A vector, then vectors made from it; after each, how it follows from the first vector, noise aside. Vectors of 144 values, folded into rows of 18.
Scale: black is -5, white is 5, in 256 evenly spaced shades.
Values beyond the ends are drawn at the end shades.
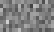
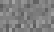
reversed, negated, shrunk.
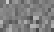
wrapped around, partly zeroed.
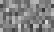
wrapped around.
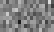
wrapped around.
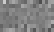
wrapped around, partly zeroed.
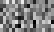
reversed, negated, scaled up.
